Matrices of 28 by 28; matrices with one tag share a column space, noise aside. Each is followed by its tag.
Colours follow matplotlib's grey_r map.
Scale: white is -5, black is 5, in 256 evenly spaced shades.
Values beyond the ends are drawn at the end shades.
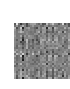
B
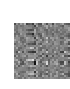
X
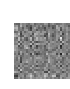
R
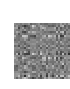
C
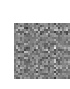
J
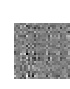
C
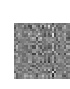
R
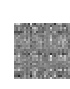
B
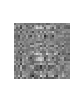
C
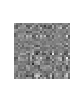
C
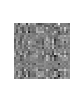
B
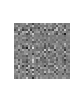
J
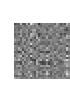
X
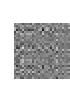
J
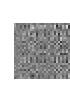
R
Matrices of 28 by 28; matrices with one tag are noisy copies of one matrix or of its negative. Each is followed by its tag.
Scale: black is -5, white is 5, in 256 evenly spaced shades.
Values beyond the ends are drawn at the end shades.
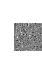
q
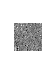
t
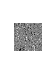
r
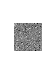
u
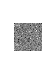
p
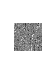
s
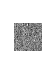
q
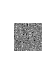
q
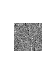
s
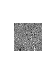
r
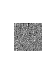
q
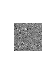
u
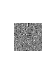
q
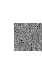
s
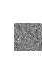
p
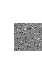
u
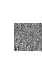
t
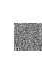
t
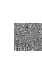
t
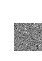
u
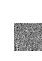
t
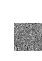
t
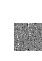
q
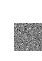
u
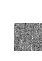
s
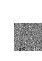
r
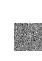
q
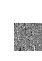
r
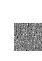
q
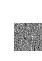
s
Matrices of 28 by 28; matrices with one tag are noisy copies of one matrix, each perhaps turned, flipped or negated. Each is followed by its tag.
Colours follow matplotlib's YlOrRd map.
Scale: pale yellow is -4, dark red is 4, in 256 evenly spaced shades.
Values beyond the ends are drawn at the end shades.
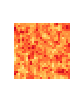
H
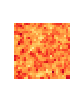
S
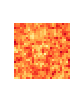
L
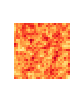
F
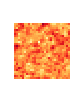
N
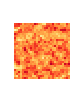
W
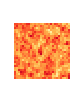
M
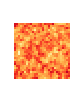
S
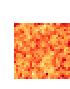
S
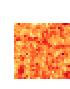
H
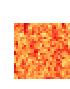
W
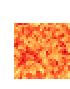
S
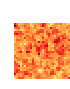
L
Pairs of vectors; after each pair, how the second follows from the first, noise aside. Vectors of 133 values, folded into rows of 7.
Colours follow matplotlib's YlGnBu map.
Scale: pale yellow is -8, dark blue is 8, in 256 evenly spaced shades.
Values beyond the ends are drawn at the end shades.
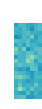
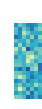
scaled up.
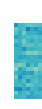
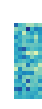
scaled up.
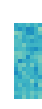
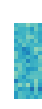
wrapped around.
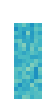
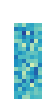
scaled up.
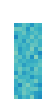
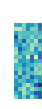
scaled up.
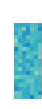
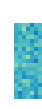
wrapped around.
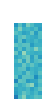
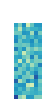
scaled up.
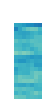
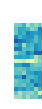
wrapped around, negated, scaled up.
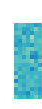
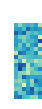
reversed, scaled up.
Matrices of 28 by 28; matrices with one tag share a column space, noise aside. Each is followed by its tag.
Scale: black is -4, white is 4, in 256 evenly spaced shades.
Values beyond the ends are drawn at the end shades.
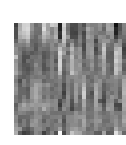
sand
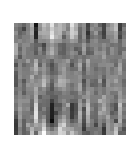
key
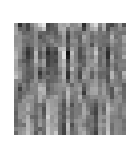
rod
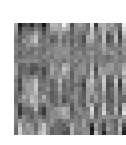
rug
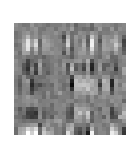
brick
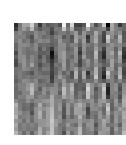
rod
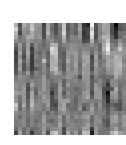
sand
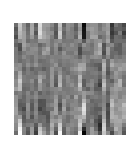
key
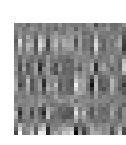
brick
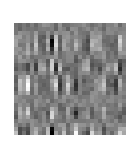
brick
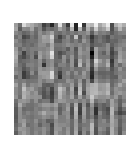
rod
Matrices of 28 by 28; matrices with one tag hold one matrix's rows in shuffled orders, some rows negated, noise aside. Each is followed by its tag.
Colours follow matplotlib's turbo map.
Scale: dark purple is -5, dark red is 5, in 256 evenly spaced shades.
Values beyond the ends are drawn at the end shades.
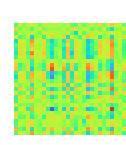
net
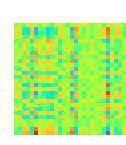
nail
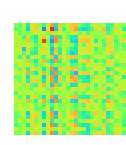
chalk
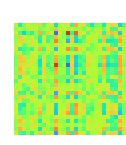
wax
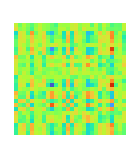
net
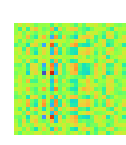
chalk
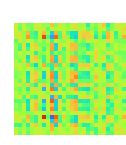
chalk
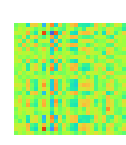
chalk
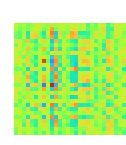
chalk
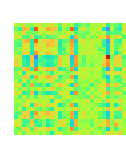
nail
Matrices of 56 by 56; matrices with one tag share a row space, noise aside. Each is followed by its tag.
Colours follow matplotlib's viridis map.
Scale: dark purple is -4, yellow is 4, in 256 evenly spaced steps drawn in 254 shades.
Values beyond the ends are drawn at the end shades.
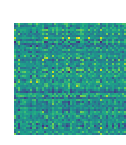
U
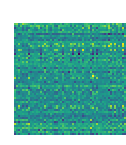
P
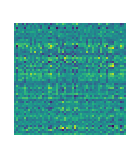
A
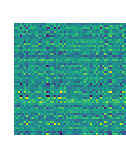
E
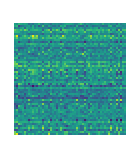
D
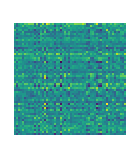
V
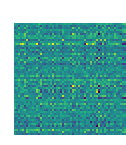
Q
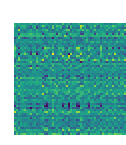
U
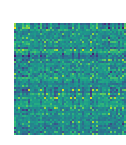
P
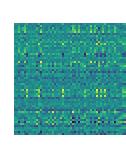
Q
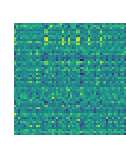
U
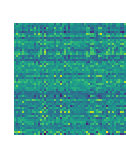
V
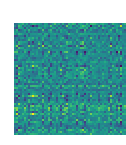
D
